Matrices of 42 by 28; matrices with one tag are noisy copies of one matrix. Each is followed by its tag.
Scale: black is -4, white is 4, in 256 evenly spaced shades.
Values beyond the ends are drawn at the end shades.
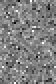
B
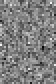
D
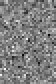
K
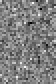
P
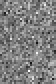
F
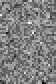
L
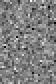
B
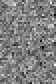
D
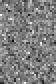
L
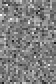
L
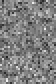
P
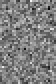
B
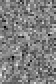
K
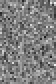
D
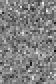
F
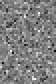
F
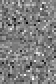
F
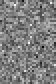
D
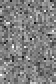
K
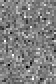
F
